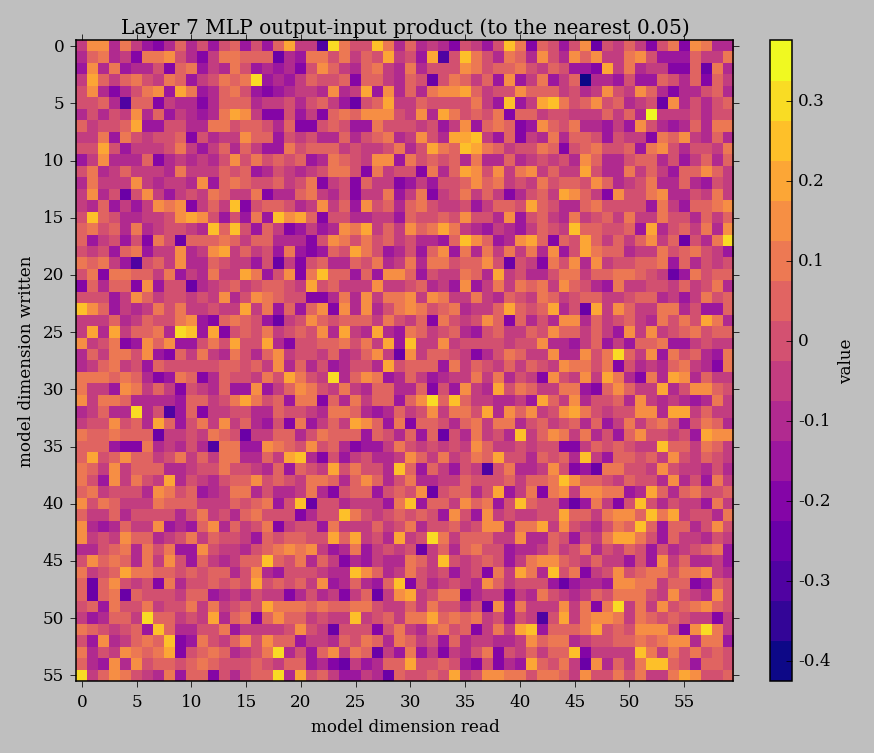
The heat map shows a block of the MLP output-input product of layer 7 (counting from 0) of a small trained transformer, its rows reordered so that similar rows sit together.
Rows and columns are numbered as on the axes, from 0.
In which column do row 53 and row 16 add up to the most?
45
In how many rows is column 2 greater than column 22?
26
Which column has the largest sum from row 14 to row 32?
30
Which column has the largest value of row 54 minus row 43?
53
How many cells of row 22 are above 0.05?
14
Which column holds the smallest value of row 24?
18
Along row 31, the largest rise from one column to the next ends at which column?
42
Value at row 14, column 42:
0.05
